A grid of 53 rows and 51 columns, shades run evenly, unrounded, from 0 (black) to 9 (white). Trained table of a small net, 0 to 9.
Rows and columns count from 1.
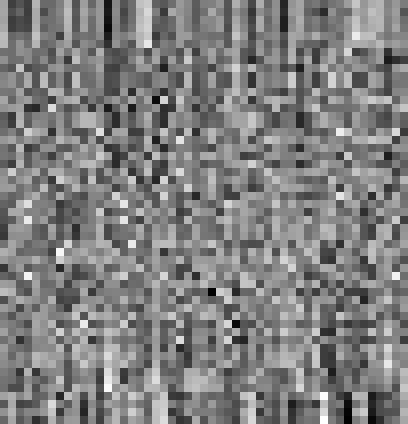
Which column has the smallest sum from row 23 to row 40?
46
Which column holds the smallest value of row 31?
43
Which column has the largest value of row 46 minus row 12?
49
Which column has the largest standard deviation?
14
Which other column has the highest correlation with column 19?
45
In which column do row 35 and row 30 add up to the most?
4
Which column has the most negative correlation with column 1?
41
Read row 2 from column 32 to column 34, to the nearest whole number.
2 5 4
